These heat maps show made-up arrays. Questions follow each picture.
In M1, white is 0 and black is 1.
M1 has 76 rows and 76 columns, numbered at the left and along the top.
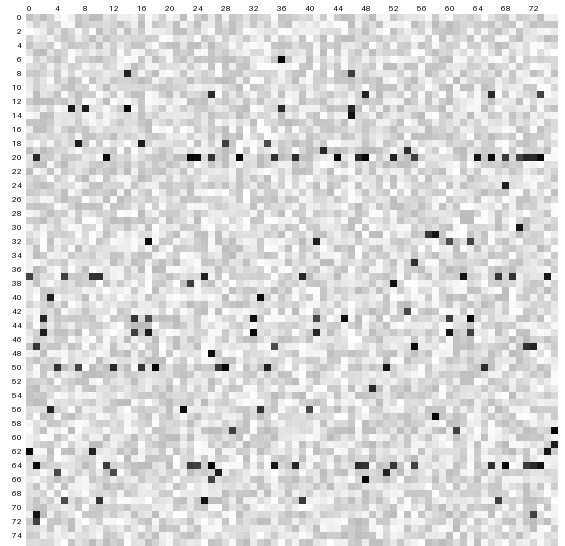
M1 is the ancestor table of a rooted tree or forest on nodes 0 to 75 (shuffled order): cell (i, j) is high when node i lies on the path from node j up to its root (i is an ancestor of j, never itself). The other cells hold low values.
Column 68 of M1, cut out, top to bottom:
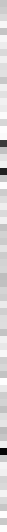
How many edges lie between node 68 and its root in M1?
3
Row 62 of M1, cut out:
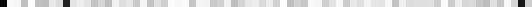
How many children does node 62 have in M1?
3
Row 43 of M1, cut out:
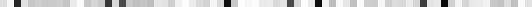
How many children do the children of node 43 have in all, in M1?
3
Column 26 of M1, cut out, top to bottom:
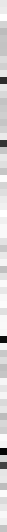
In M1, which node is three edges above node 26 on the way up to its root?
11
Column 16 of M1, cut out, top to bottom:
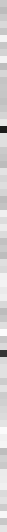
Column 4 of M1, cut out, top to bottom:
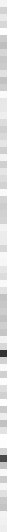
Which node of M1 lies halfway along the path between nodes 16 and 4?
50
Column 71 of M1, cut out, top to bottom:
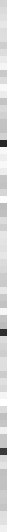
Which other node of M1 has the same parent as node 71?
35
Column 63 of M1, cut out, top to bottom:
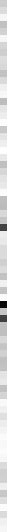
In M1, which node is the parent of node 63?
32
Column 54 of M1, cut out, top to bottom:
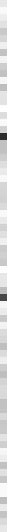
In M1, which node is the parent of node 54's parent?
19
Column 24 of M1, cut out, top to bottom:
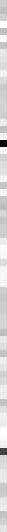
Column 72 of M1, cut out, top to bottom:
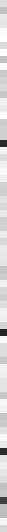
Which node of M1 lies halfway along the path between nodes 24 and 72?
47
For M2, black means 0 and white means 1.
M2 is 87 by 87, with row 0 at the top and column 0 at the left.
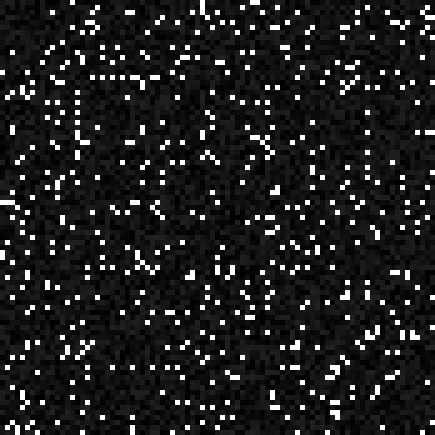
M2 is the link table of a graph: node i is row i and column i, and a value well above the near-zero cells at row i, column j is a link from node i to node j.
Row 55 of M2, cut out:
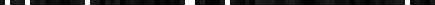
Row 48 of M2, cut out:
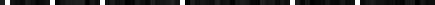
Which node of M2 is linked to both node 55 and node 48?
node 1
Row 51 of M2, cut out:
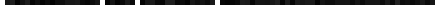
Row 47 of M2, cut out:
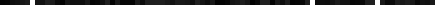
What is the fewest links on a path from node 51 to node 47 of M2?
5
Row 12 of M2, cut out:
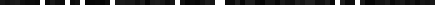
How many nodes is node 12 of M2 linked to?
9
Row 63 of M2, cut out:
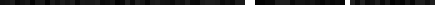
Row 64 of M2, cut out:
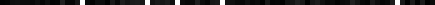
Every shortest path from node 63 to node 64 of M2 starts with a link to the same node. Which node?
node 49
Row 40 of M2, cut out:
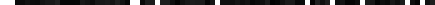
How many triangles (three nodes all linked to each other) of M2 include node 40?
3
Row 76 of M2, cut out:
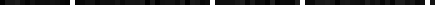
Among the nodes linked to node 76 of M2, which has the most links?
node 42
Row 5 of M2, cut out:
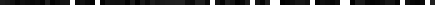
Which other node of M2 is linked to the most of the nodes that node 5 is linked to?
node 37
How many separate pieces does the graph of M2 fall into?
2
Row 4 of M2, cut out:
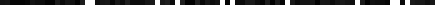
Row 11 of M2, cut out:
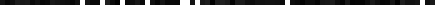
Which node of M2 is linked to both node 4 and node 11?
node 57
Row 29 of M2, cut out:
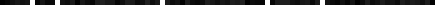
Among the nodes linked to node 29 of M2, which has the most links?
node 53
